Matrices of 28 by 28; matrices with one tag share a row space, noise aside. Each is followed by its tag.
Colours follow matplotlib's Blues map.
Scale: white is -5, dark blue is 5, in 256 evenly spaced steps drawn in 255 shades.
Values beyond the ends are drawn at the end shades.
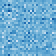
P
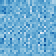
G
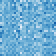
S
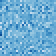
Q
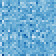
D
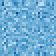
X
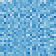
G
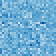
D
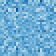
X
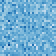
P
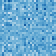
P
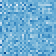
Q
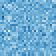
P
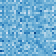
S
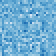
D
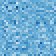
X
